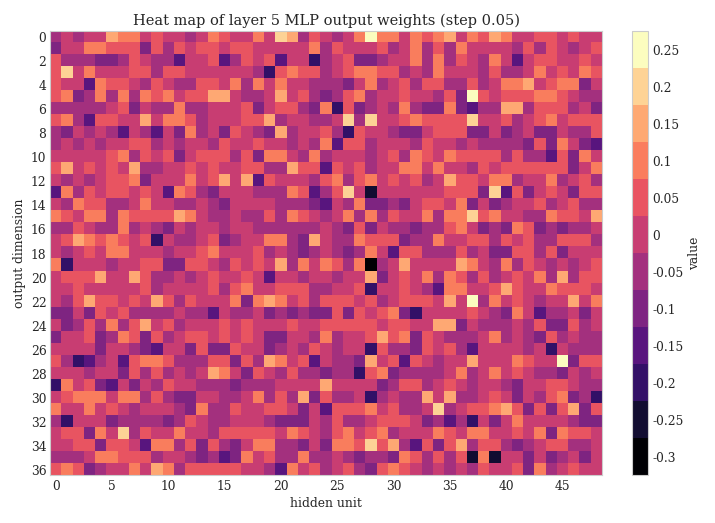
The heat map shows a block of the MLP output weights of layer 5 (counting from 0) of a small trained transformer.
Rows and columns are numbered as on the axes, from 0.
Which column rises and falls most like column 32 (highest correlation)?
47
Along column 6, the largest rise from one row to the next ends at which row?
33
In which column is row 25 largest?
29
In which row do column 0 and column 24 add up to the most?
19
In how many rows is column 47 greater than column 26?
11
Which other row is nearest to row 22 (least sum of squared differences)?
15
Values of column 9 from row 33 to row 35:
0 0.1 -0.05
